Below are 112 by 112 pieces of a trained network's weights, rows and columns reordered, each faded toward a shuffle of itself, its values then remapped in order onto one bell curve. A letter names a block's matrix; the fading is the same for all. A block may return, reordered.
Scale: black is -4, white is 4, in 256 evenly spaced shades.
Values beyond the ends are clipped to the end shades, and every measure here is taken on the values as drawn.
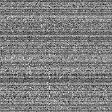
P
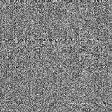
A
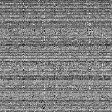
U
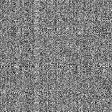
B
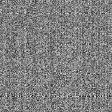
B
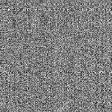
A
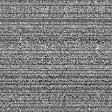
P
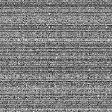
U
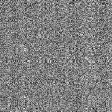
A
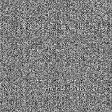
B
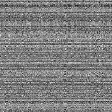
U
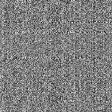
B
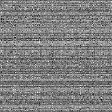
P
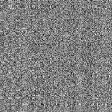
A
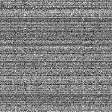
U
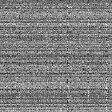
U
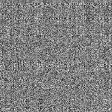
B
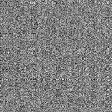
A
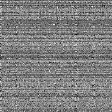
P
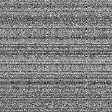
U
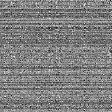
P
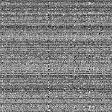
U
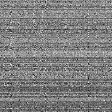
P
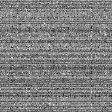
P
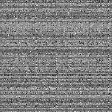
P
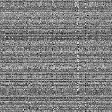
U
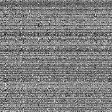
P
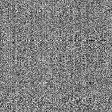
B
